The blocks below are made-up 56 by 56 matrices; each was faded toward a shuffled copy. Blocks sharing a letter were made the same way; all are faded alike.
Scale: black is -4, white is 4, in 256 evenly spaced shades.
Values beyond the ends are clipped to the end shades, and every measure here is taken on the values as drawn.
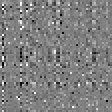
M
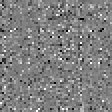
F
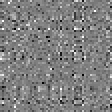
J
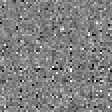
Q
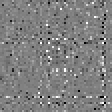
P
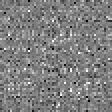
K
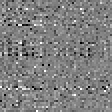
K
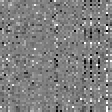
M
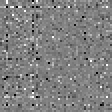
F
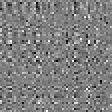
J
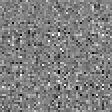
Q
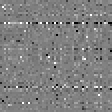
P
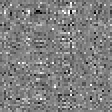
K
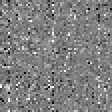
Q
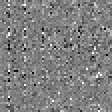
Q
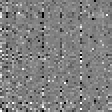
M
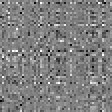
J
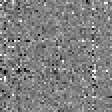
Q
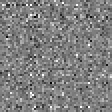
Q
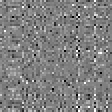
J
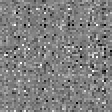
Q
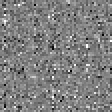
Q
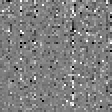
F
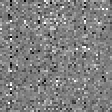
Q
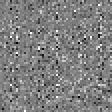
Q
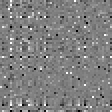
P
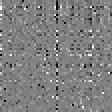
P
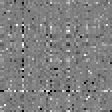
P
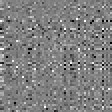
J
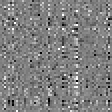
M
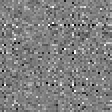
K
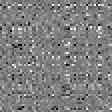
J
